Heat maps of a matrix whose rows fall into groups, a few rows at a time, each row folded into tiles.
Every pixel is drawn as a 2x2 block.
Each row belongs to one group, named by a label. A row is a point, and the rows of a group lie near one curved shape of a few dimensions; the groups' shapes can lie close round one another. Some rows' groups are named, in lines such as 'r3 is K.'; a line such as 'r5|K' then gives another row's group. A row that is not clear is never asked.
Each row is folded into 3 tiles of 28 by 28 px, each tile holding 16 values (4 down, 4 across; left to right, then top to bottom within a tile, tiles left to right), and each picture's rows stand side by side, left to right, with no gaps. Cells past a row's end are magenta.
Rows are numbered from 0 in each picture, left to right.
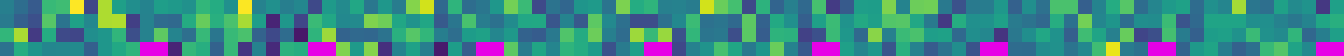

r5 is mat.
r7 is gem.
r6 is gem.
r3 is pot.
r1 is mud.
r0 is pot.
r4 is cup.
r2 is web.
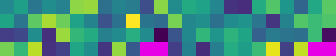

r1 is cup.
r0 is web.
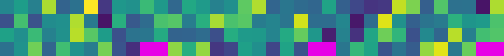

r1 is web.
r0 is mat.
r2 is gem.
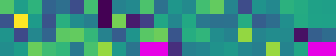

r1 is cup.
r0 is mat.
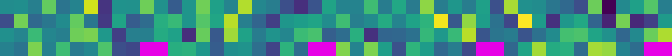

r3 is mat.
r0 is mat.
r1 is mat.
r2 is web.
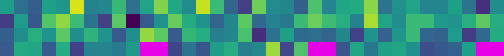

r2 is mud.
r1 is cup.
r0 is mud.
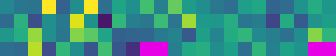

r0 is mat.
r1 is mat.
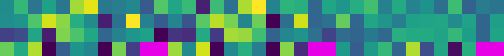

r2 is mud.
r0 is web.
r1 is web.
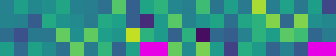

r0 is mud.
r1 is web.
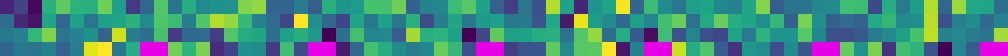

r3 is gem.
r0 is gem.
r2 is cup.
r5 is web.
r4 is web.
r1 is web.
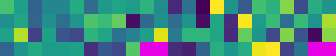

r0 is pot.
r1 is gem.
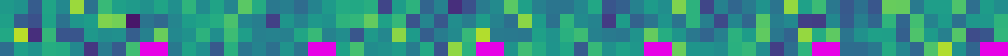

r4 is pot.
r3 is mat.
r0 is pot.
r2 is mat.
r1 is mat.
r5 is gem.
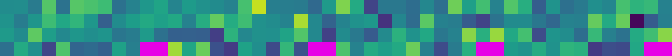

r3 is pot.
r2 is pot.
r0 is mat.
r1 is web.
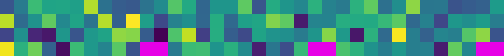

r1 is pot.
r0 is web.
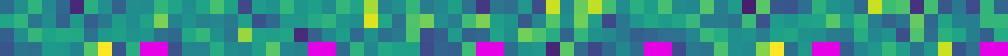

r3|mat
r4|cup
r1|cup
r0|cup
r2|mud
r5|cup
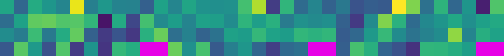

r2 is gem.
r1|web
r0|mud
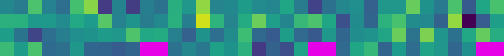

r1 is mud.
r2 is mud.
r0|web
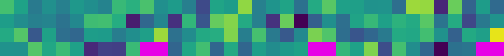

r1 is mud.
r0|pot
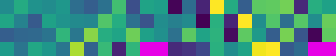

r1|gem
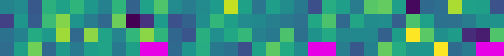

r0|mud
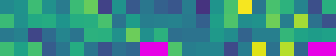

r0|web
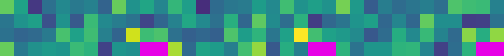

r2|pot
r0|pot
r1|pot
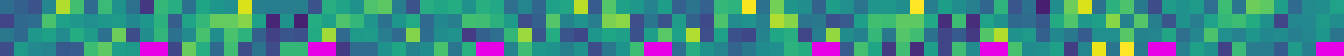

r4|pot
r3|pot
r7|mat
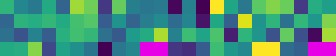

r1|gem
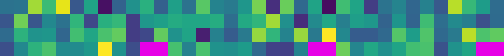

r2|pot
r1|web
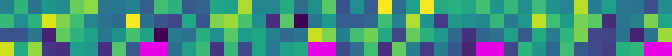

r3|mud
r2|mat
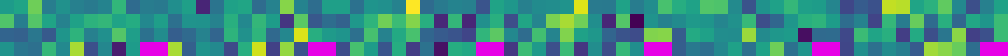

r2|mud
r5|gem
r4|cup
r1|pot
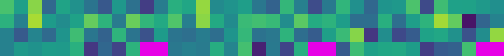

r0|mud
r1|mud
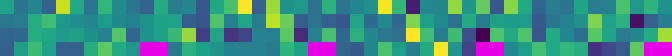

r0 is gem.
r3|pot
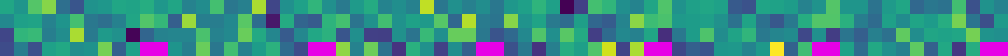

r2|web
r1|mat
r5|mud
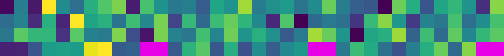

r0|gem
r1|mud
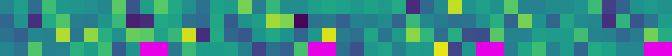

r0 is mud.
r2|gem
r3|mat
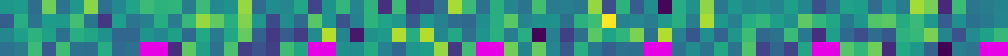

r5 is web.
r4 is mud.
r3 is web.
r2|gem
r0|mat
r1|mud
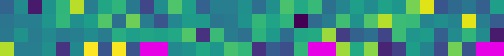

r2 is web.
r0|pot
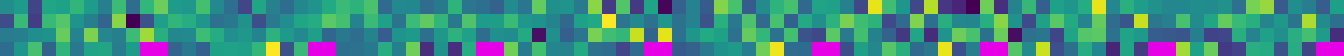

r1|cup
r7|web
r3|web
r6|web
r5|cup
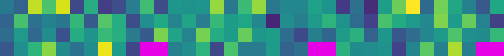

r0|cup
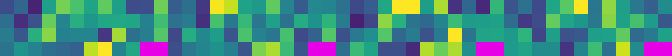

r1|gem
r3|pot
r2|gem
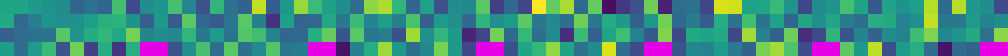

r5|web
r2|cup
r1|mat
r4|gem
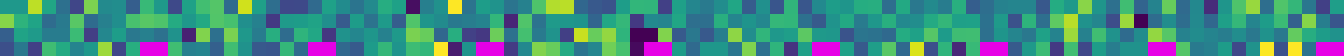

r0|cup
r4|mud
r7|pot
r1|mat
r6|mud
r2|gem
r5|mud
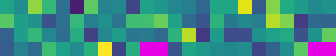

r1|pot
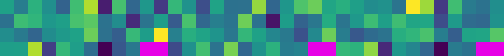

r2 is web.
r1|mat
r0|web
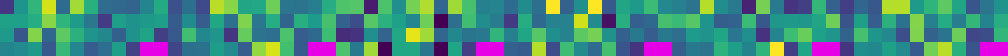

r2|web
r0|mat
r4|cup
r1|gem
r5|gem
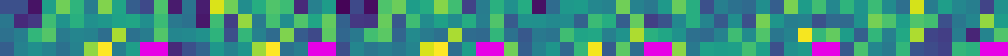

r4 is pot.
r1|gem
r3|pot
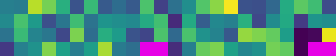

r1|cup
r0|cup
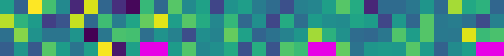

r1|mat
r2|pot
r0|cup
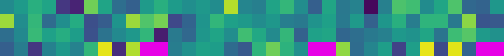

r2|pot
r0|cup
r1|gem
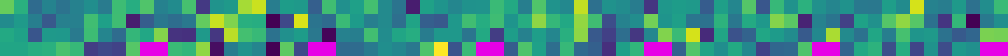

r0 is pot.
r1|web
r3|mud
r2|cup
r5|mud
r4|pot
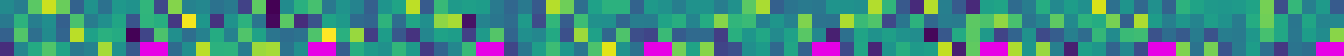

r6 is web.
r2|pot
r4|web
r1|mat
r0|cup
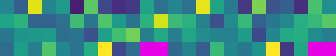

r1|cup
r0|cup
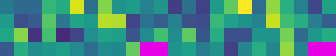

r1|pot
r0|pot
